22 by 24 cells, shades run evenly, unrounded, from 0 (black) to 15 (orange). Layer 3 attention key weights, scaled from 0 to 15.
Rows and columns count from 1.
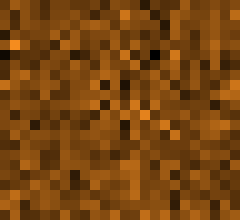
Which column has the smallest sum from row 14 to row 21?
24
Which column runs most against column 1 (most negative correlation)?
18
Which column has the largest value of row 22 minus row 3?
17
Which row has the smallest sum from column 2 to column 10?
6
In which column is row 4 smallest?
1
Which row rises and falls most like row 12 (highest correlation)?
2
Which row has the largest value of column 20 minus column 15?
7
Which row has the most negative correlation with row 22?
3
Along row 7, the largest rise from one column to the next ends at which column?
22
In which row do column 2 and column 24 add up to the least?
12
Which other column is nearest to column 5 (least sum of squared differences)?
9
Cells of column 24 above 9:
5
